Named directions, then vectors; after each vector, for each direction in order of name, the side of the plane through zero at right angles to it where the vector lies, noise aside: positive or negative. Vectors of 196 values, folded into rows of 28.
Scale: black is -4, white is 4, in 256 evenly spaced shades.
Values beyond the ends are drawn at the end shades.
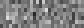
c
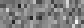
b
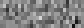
negative, negative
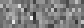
negative, positive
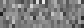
negative, positive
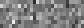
negative, positive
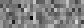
positive, negative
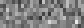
positive, positive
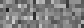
negative, positive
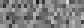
positive, negative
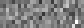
positive, positive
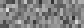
positive, positive
